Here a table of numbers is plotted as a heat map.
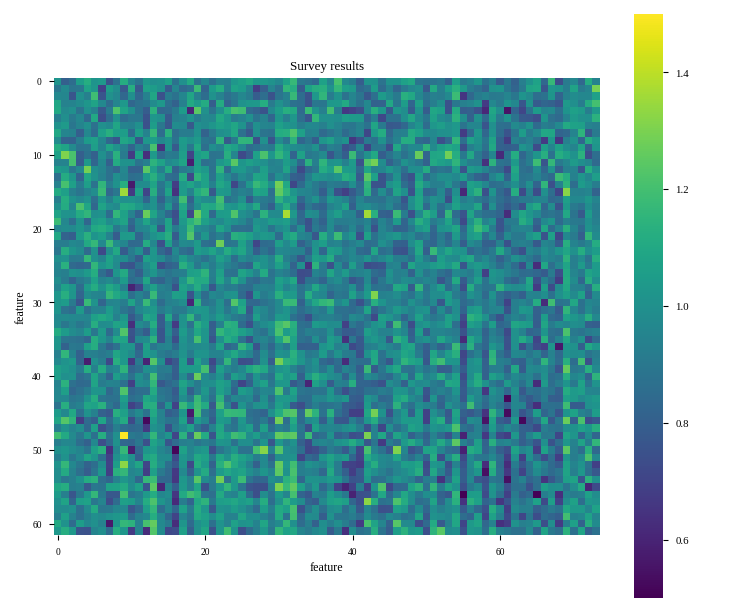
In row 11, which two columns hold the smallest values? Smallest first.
18, 58
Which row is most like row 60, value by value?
57
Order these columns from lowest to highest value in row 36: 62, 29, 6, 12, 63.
63, 29, 6, 62, 12
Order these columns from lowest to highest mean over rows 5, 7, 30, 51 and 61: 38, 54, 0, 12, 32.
12, 38, 0, 54, 32
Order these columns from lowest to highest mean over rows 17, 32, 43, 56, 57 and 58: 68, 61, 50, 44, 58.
61, 68, 58, 50, 44
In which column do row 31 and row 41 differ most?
25
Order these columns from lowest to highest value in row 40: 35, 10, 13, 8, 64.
10, 64, 8, 35, 13
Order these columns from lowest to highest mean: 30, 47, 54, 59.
47, 59, 54, 30
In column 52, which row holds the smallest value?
54
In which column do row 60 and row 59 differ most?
7
